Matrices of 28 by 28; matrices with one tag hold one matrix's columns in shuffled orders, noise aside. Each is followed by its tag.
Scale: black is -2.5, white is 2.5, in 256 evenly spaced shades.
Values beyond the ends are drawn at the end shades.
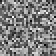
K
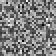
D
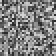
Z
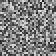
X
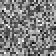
D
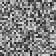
X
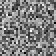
D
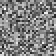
X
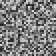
X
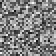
X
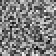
D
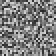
K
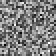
K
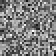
Z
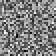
X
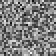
K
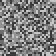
X
